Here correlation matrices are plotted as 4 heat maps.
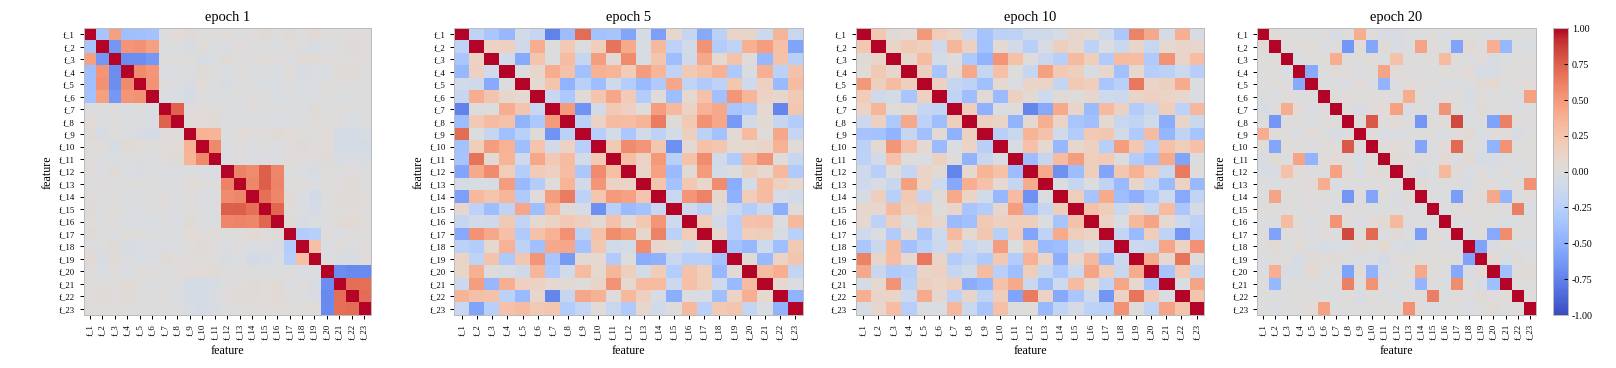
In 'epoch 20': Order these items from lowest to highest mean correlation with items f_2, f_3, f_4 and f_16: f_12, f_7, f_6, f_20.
f_6, f_20, f_12, f_7
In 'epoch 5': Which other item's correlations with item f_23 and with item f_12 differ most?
f_2
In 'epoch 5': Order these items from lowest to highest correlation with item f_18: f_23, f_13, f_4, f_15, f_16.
f_16, f_15, f_23, f_4, f_13
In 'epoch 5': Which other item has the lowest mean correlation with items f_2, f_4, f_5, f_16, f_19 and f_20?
f_18
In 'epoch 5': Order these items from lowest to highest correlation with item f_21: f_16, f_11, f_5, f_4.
f_5, f_16, f_4, f_11
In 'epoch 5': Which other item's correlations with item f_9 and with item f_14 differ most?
f_1
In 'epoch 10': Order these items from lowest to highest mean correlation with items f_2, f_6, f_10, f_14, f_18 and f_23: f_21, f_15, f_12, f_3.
f_12, f_15, f_3, f_21
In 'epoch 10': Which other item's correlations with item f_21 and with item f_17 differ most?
f_3
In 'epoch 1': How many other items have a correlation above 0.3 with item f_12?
4
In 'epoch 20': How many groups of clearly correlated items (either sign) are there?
7
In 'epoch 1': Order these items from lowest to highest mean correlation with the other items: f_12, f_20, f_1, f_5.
f_20, f_1, f_5, f_12
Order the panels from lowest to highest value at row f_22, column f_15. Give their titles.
epoch 5, epoch 10, epoch 1, epoch 20
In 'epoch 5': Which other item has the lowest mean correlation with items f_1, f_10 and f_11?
f_15
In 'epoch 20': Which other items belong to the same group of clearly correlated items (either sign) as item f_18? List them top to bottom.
f_19
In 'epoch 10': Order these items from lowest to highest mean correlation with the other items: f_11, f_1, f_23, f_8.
f_8, f_11, f_23, f_1
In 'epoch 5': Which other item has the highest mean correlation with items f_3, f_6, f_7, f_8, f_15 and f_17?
f_14
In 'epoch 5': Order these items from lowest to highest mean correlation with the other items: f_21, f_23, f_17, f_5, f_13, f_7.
f_5, f_23, f_7, f_13, f_21, f_17
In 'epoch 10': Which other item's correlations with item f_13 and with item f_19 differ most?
f_1
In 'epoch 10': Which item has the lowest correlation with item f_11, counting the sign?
f_22
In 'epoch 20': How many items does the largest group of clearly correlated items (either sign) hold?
7
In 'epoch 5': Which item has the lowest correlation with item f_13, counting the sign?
f_19
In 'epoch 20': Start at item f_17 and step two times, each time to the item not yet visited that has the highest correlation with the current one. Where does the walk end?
f_10
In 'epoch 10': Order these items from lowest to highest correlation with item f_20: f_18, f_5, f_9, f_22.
f_18, f_5, f_22, f_9
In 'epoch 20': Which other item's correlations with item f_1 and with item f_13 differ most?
f_23
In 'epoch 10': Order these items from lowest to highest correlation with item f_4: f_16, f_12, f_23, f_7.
f_23, f_12, f_16, f_7
